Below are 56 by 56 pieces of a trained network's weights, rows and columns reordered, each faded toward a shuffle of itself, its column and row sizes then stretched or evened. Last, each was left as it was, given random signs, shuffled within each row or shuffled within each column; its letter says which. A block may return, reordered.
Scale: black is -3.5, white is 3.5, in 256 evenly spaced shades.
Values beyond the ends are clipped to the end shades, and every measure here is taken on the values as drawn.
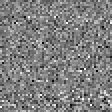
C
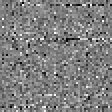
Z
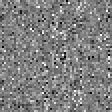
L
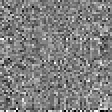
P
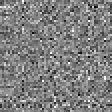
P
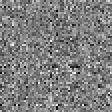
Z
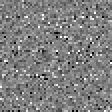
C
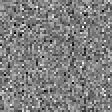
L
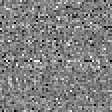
C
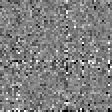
Z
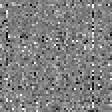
P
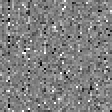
L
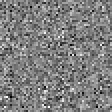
Z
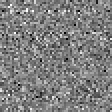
C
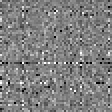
P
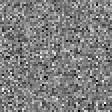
Z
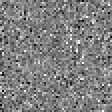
L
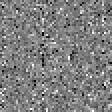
L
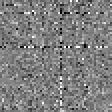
Z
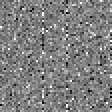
L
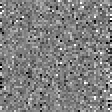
L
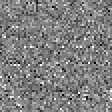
C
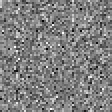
L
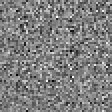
Z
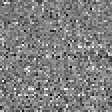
C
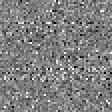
C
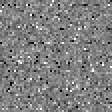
C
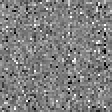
L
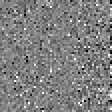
L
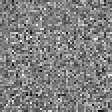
Z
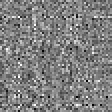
P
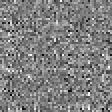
P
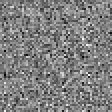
Z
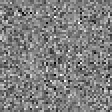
Z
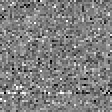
C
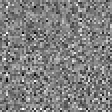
P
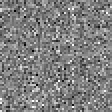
L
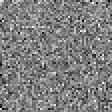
C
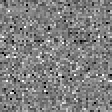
C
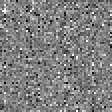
L
